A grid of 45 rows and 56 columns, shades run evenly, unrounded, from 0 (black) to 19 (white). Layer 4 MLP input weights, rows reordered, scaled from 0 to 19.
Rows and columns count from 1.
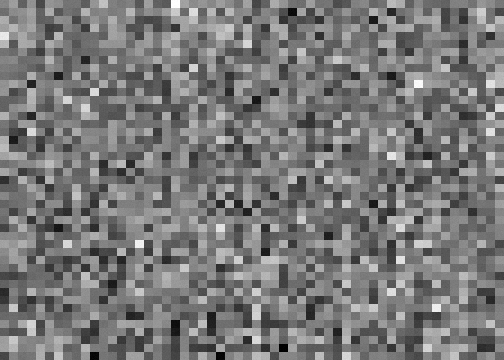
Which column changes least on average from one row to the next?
41
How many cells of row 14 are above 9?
21
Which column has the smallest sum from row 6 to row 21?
26
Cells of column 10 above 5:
39
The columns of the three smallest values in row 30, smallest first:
37, 46, 13
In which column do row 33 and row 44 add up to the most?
48
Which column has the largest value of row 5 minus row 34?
25
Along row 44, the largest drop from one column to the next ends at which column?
32
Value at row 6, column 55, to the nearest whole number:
9
